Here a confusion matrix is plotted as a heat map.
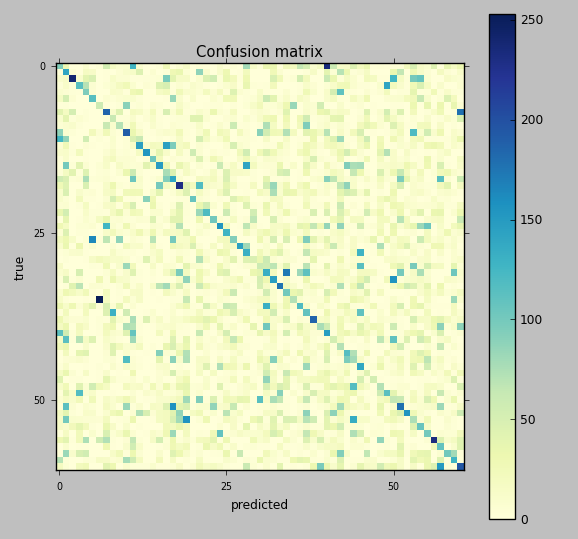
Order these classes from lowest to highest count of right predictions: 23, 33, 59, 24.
23, 59, 24, 33
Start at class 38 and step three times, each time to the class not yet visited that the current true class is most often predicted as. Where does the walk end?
40
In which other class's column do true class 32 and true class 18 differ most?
50
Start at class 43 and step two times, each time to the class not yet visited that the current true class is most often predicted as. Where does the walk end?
28
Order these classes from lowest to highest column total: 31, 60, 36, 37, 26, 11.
36, 26, 60, 11, 31, 37
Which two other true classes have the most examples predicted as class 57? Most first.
60, 17
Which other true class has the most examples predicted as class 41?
52
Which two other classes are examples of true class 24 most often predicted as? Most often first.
7, 55
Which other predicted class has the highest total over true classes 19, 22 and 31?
34
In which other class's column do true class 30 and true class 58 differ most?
45
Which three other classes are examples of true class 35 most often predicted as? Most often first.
6, 59, 19
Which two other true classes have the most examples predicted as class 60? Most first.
7, 39
